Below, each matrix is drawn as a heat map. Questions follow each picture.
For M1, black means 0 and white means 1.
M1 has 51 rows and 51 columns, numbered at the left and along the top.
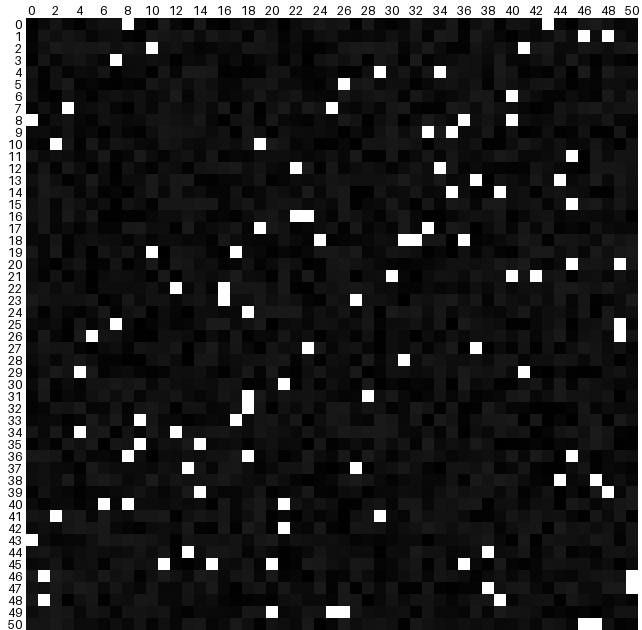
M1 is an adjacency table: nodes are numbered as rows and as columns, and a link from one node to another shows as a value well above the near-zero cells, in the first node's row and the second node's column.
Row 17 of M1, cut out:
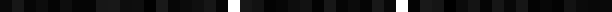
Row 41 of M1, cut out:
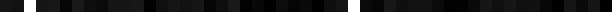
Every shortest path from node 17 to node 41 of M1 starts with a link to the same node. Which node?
node 19
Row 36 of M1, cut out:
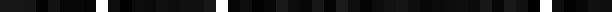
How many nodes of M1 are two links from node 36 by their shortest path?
8
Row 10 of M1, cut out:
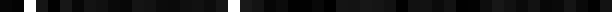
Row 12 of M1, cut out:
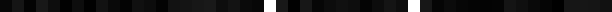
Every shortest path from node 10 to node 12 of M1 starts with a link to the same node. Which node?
node 2
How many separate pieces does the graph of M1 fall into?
2
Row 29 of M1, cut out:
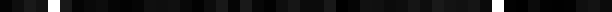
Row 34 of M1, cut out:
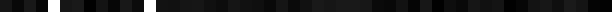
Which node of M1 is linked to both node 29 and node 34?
node 4
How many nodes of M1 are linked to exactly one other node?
11
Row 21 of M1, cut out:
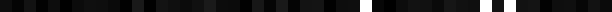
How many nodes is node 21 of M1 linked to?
3
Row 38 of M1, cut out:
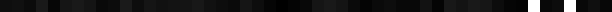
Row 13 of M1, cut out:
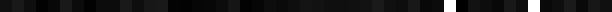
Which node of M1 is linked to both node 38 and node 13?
node 44
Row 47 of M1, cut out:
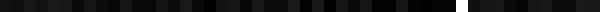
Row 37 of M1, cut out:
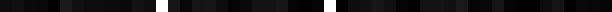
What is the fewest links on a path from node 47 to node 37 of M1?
4
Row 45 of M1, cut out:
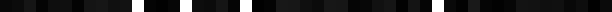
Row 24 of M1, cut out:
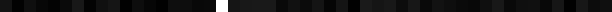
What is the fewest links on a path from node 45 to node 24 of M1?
3
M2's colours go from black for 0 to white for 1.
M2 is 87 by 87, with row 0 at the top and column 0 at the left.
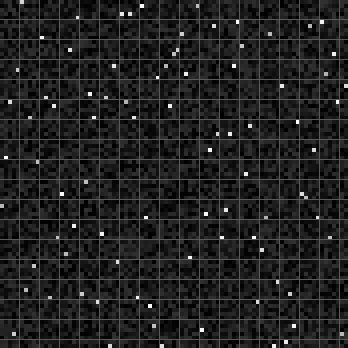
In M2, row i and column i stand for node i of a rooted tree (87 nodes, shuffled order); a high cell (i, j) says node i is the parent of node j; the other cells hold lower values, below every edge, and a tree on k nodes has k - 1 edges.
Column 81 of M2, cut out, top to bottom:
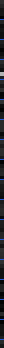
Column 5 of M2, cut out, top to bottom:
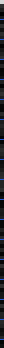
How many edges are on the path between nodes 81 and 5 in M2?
7
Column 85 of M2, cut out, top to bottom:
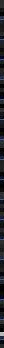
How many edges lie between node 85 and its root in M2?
6
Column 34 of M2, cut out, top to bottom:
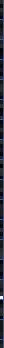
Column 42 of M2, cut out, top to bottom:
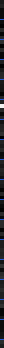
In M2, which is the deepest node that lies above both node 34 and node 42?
26
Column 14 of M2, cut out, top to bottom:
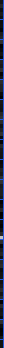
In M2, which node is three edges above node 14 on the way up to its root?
0
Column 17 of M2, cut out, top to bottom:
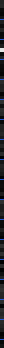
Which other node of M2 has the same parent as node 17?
44
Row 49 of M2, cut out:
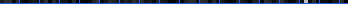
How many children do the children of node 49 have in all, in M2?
1
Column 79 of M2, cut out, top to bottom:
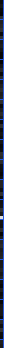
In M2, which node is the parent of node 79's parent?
33
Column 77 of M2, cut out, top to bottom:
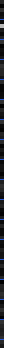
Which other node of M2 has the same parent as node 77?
53
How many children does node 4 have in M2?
1
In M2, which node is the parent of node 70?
21
